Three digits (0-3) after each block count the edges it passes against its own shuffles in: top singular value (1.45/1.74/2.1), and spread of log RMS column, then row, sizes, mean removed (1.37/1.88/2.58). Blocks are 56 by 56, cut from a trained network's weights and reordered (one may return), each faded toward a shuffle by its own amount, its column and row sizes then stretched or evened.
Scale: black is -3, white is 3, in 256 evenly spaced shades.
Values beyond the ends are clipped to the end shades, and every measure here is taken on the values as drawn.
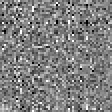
1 2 1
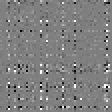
1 3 3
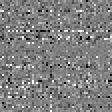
0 2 3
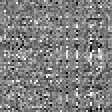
1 3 1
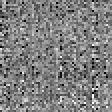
0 3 0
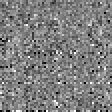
0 1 2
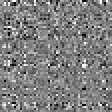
2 2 3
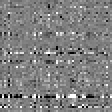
3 2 3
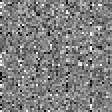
1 2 1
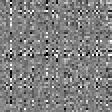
3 3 2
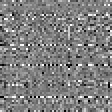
3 1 3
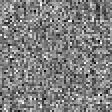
1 0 0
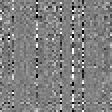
3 3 1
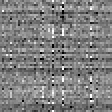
3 3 0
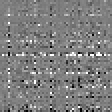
1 3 3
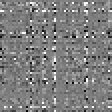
1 3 3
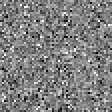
0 1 1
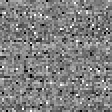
0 1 1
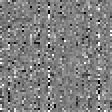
1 3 0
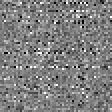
0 1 3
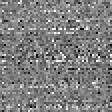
0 2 3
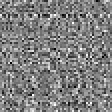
3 1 2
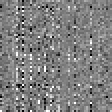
1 3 1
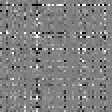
3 3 3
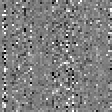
0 3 0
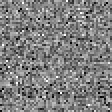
0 0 1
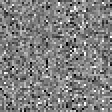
0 2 0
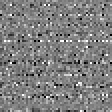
0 1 3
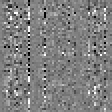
1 3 1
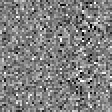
0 2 0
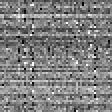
3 2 0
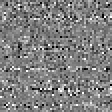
1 0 3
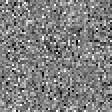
0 2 0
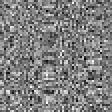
3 2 1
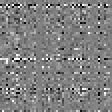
3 3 3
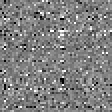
2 1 2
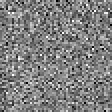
2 0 1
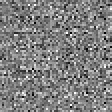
2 1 1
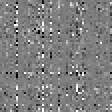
1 3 2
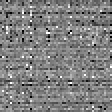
2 2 2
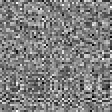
3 1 1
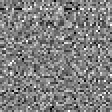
2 0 1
